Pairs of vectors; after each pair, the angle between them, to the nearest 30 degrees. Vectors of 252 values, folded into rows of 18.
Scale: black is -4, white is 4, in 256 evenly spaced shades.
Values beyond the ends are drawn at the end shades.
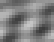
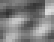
150 degrees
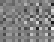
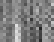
120 degrees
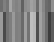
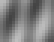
90 degrees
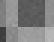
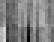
120 degrees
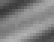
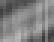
30 degrees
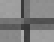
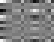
90 degrees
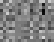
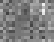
150 degrees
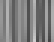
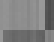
90 degrees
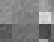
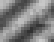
90 degrees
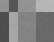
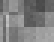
120 degrees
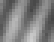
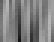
120 degrees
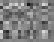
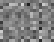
60 degrees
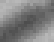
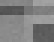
120 degrees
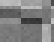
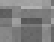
30 degrees
